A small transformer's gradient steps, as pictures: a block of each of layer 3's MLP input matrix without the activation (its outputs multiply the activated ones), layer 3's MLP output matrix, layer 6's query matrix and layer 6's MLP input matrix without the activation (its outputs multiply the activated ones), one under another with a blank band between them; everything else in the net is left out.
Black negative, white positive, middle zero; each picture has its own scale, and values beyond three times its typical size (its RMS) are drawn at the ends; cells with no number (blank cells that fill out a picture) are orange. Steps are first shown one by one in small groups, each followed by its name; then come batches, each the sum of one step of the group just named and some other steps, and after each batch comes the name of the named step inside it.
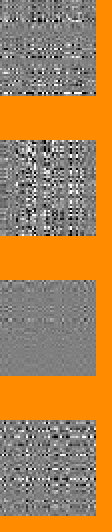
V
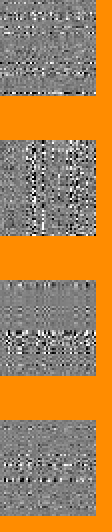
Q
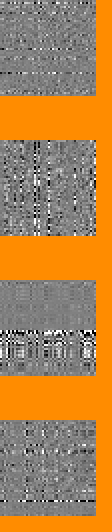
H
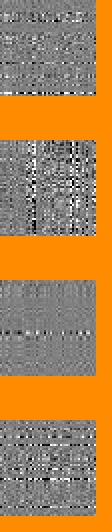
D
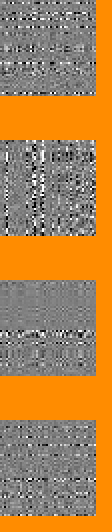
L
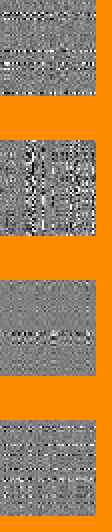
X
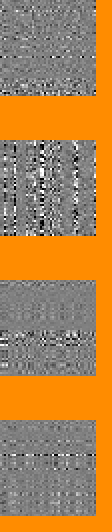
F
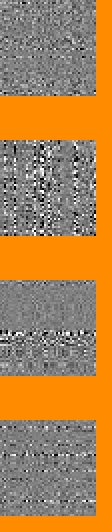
F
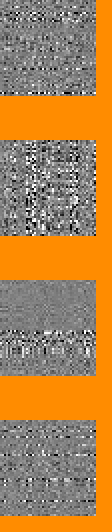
H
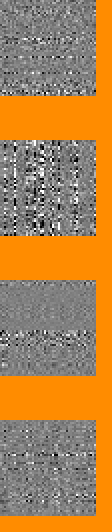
F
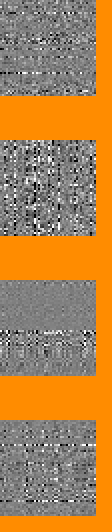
H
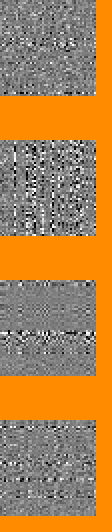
Q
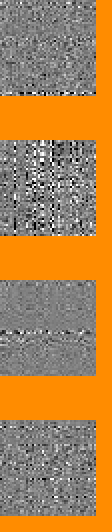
D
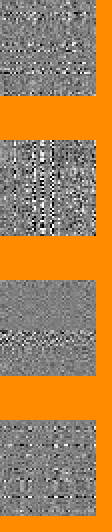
X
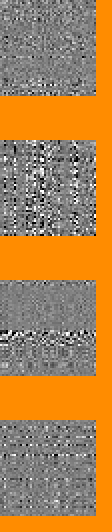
F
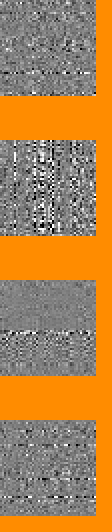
D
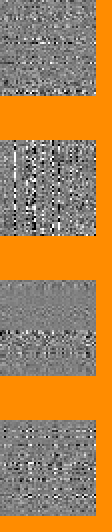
Q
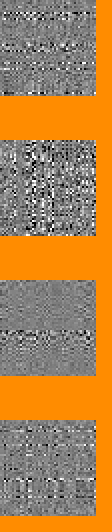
X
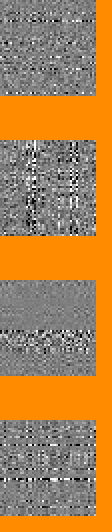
D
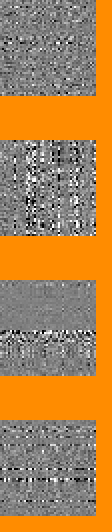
H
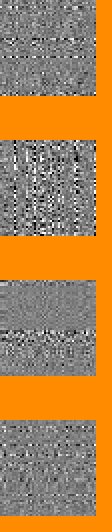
Q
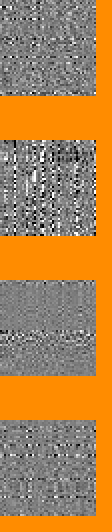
L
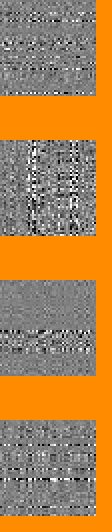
D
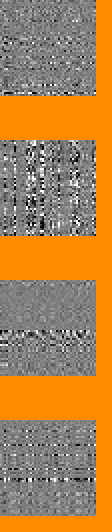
F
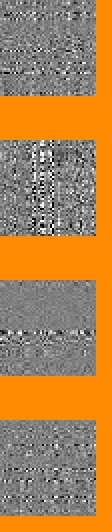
X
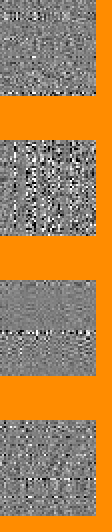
D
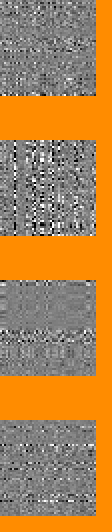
X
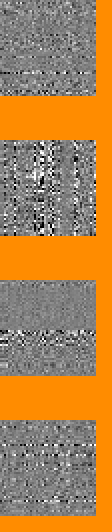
F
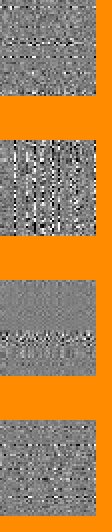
D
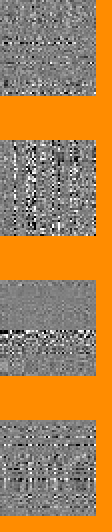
Q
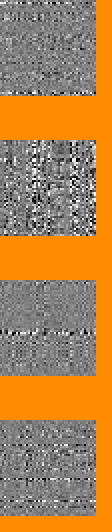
D
